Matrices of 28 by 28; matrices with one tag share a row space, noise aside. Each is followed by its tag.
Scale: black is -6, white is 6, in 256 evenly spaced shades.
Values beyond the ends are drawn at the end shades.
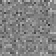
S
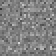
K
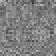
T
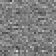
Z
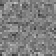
Z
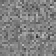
K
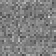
S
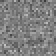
T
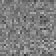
T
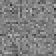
Z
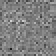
S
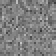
S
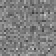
T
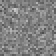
Z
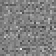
K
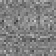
T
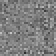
T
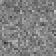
Z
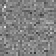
T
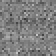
K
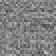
T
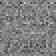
K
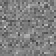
T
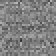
K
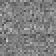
T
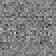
S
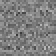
S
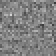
Z
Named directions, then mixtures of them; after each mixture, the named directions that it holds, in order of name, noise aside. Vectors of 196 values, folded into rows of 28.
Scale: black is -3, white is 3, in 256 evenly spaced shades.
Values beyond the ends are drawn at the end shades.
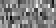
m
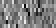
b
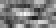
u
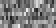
m, u.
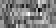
b, m, u.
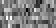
b, m, u.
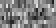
b, m, u.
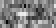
b, u.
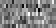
b, m, u.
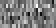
b, m.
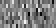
b, m.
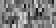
b, m, u.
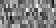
m.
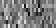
b.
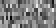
m.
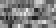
m, u.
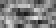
u.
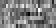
b, m, u.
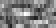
u.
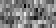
b, m, u.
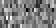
b, m.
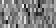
b.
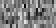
b, m, u.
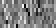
b.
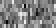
b, u.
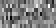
m.
